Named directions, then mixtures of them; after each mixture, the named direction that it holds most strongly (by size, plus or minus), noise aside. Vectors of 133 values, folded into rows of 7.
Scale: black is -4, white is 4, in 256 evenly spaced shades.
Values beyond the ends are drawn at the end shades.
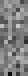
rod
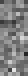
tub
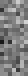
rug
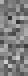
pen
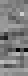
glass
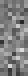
pen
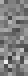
pen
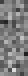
tub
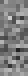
pen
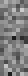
pen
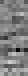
glass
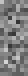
pen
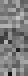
rod
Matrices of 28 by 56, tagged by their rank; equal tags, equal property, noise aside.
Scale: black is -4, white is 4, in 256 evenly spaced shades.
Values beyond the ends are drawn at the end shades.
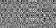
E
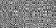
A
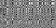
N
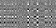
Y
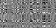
E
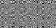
E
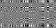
Y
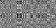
N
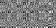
E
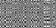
N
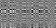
Y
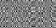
N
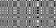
Y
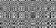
N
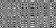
N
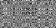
A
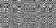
N
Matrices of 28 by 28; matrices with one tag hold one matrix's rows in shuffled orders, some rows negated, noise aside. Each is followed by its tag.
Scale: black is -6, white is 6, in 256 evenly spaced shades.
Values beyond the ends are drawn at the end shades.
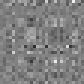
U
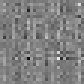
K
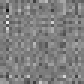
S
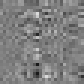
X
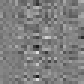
X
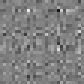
K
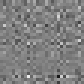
K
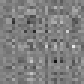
U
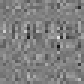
K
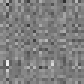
S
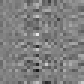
X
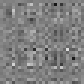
U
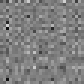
S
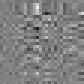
X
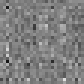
S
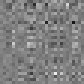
U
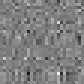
K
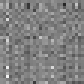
S
